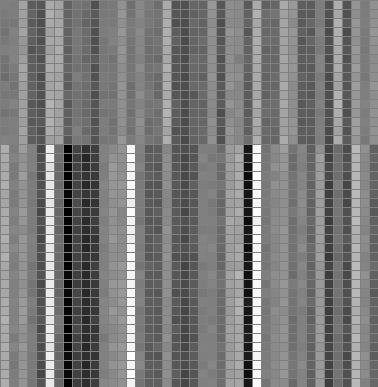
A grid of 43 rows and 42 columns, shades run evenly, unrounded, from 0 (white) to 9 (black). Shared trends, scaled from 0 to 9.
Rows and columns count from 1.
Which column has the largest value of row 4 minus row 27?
15
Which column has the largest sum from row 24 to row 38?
8
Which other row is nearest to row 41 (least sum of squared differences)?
32
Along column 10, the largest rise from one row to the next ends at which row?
17
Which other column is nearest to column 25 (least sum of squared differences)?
35
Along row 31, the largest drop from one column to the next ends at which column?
29
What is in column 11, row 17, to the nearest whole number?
7
